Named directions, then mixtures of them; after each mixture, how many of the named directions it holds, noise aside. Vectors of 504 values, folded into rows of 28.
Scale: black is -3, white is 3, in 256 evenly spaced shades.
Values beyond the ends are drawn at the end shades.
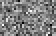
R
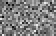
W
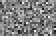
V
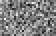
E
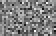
one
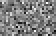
three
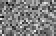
one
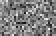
two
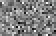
three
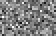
two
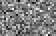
four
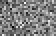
two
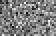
two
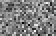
four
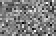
four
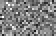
one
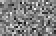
two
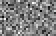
four
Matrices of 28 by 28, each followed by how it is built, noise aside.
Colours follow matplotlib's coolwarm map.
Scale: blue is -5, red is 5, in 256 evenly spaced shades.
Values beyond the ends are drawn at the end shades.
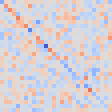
diagonal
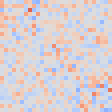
block diagonal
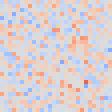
Toeplitz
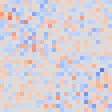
block diagonal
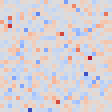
sparse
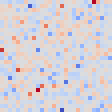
sparse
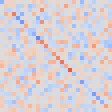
diagonal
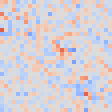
block diagonal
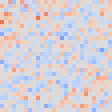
Hankel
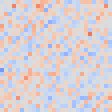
Hankel
